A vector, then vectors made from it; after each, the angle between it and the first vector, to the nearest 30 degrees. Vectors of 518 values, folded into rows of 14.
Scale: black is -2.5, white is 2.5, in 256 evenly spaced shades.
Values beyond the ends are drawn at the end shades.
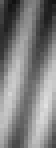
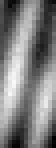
30 degrees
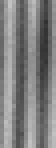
90 degrees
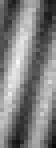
30 degrees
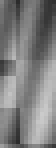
30 degrees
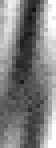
120 degrees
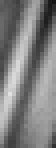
30 degrees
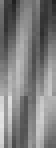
30 degrees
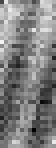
150 degrees
